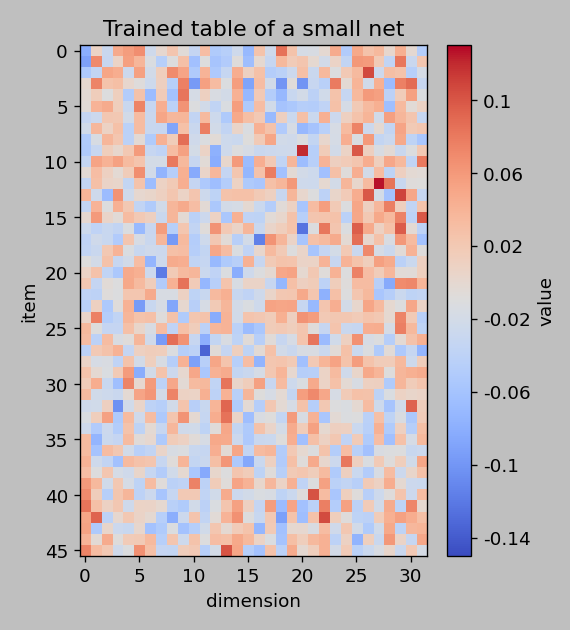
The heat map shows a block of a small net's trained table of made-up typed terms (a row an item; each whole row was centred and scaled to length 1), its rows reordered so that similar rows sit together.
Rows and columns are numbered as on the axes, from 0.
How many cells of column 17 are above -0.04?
42
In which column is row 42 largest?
22
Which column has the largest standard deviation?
8
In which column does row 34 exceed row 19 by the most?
13
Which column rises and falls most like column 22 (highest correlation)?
28
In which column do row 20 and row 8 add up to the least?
14
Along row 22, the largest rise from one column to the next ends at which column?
23
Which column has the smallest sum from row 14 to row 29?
11
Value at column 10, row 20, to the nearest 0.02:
0.04
